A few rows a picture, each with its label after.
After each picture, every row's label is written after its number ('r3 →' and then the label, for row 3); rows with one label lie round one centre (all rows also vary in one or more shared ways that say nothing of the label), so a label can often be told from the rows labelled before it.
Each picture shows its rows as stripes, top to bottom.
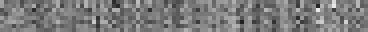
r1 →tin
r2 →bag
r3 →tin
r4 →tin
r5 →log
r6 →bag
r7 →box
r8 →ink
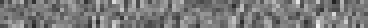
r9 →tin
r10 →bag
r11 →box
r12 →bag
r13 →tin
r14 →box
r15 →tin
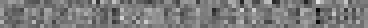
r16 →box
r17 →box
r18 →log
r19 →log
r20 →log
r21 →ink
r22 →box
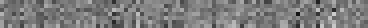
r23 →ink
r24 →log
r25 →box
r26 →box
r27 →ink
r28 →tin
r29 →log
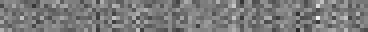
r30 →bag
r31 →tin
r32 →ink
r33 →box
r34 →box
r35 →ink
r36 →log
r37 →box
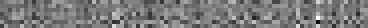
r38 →tin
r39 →tin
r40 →ink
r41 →log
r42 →tin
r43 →log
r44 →bag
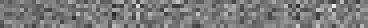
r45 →log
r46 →tin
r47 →ink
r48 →tin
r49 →ink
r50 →bag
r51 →tin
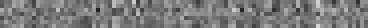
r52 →log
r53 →log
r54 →box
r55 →ink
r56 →tin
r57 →bag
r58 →tin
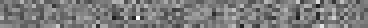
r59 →box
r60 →ink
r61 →tin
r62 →log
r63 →ink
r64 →tin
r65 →bag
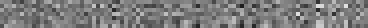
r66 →bag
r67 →bag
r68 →ink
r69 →ink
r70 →tin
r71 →tin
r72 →bag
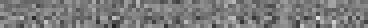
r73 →tin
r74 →ink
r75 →log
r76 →bag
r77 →tin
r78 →bag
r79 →log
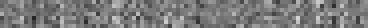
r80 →log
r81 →box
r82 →box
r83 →ink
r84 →tin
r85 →ink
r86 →box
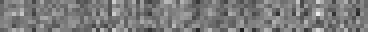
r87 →bag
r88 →bag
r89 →log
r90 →log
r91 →bag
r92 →bag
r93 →box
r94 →log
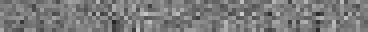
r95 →tin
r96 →log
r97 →bag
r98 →ink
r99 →bag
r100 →tin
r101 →tin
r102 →ink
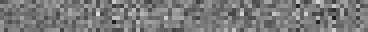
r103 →log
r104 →bag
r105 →log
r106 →tin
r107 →ink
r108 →ink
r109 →ink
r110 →tin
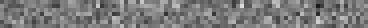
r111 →bag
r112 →ink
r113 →log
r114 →log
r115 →box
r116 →tin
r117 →log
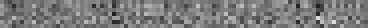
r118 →tin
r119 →box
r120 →box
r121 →ink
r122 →tin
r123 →bag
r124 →box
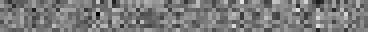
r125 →tin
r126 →box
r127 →tin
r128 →box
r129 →box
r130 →bag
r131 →tin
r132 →ink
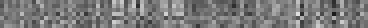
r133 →log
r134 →bag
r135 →bag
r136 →ink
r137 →log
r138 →box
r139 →bag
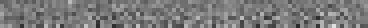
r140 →tin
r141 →log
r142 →box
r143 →ink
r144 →ink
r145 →log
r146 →bag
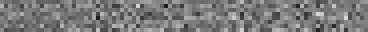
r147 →ink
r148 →log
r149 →bag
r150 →log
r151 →box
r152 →ink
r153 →box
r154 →tin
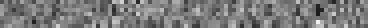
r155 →log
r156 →ink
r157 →box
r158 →ink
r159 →ink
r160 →tin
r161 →bag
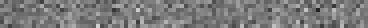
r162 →log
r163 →box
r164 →bag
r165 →tin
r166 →bag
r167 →bag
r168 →tin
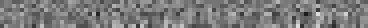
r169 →bag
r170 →log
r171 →log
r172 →box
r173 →ink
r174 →ink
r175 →bag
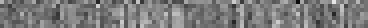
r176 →box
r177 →tin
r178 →box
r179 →ink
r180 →ink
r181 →bag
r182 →bag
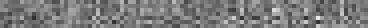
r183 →box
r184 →log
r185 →bag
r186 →tin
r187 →tin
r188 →tin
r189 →tin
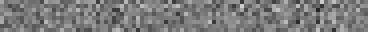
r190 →log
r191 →ink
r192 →bag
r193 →bag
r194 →ink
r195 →log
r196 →tin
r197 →box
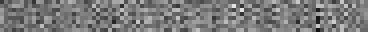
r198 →tin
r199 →tin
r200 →ink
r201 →ink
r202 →log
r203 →ink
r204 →box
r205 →box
